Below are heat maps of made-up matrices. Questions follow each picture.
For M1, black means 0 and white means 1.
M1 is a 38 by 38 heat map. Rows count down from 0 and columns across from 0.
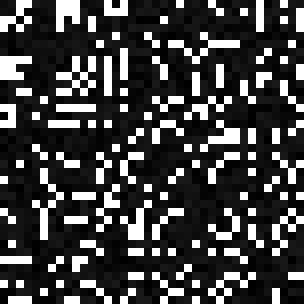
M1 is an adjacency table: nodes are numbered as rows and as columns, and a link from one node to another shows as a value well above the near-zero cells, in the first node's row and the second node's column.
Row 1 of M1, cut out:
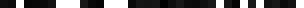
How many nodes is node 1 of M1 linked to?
11
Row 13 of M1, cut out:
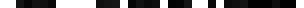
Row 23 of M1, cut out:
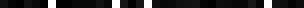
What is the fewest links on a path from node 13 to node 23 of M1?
3
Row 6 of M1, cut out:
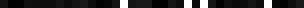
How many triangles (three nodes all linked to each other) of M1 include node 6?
1
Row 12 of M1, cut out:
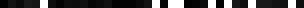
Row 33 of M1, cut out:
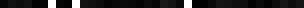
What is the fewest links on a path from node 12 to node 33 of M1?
4
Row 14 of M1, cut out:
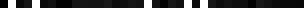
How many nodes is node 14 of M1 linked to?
5
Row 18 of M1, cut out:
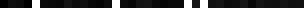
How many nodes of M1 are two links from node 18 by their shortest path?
4
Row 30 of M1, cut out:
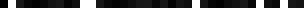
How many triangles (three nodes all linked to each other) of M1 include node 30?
8
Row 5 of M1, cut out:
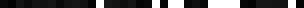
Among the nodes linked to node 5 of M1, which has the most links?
node 27
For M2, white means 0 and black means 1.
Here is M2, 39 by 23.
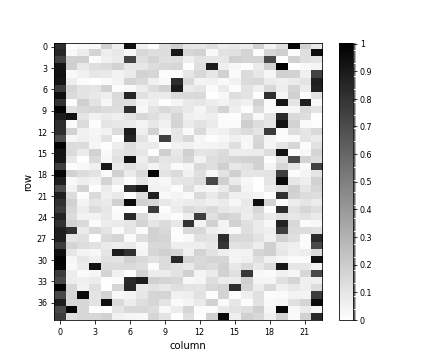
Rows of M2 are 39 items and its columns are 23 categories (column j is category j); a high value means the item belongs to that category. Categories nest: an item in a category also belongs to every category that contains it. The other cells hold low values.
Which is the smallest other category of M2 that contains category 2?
22
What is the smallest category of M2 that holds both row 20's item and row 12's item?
6
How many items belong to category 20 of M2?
2
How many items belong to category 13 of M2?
2
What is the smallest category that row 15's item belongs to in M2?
19
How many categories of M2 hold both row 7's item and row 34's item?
2
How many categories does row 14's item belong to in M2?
1
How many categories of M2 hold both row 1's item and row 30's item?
3
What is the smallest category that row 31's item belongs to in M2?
3
